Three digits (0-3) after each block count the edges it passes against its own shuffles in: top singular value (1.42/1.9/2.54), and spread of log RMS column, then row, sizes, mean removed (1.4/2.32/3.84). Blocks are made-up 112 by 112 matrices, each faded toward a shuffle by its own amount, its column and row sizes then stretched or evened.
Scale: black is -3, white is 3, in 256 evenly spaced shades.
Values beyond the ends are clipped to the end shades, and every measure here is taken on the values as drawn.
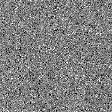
1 1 1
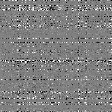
2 2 3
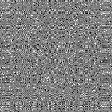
3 0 1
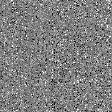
0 2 0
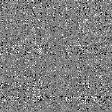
0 2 2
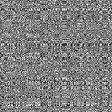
3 0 2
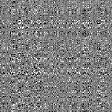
3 2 2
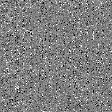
0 2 0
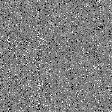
0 2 0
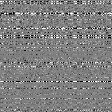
3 0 3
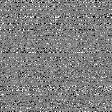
0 0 3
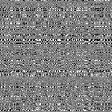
3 0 3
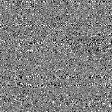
2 1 2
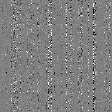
1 3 1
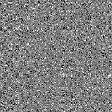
2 1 1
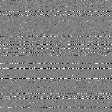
3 0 3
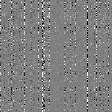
3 3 1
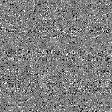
2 0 2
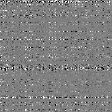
1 2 3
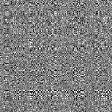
3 2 2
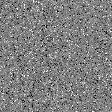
0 1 0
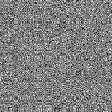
3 0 0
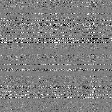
1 1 3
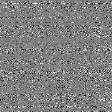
0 1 3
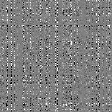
2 3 2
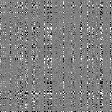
3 3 2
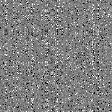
2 2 0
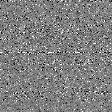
1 0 2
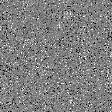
1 1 1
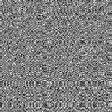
3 0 1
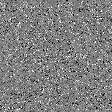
0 0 1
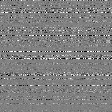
1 0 3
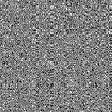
3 1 0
